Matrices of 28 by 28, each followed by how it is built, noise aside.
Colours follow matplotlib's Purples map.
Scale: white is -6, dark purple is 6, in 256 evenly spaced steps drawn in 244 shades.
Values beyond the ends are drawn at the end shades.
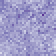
smooth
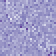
banded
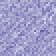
Hankel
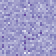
uneven columns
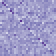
diagonal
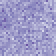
smooth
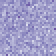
noise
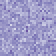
noise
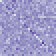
diagonal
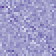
banded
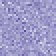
banded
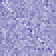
diagonal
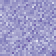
Hankel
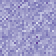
Hankel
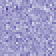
low rank
